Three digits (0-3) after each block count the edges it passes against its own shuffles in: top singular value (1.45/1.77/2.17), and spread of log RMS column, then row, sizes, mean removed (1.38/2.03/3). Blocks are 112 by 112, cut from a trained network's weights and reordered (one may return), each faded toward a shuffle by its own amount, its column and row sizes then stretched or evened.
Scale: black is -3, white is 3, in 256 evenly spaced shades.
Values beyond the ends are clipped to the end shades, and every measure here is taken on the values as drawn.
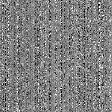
2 3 0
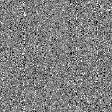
1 2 0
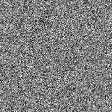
1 1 0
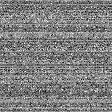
3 0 1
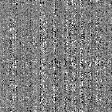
2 3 2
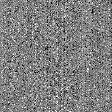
0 2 0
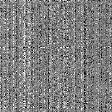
3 3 2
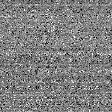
1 1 2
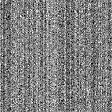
3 0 1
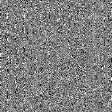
0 3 0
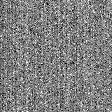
1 0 0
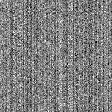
3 1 0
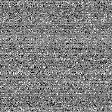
2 1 2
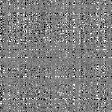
1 3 3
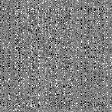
0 3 2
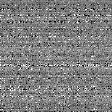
2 2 3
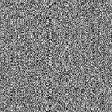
3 2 0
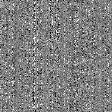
0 3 0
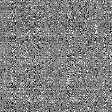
1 3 0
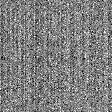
2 0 1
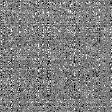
1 3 1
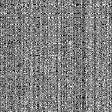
3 0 3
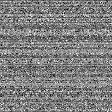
3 0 1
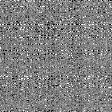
1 1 3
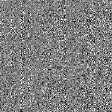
1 3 2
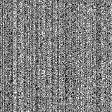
3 1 1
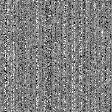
2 3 0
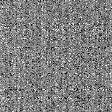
1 0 2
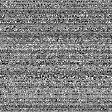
3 0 2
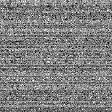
3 1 0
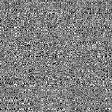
2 1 3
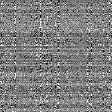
3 3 0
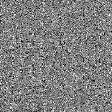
1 2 0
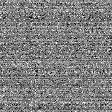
2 0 1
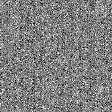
0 1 1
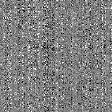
1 3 2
